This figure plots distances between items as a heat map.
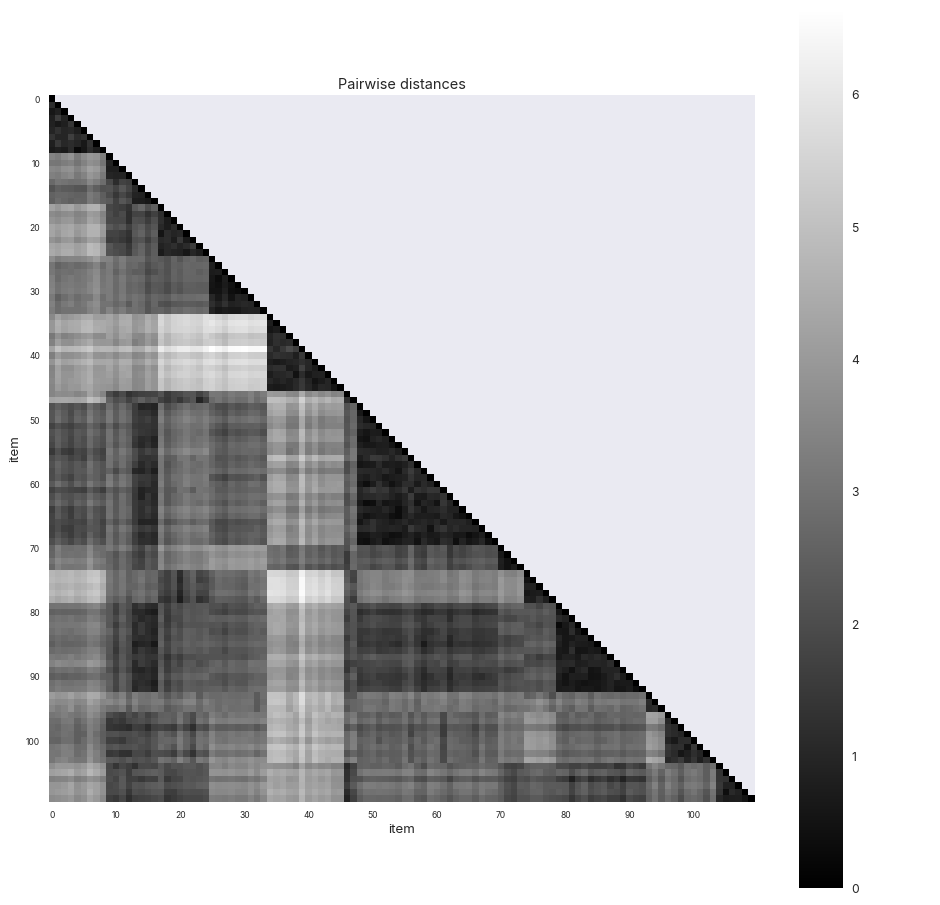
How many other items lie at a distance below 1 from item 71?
3
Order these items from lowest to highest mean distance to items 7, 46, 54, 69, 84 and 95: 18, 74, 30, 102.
18, 102, 30, 74
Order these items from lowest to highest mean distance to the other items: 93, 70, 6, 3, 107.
70, 107, 3, 93, 6
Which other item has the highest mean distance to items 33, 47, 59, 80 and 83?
39
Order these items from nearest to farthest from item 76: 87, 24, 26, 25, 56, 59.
87, 24, 25, 26, 59, 56
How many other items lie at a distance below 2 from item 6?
8
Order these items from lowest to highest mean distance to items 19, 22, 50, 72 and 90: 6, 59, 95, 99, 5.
59, 99, 95, 5, 6
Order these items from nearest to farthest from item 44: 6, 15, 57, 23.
57, 15, 6, 23
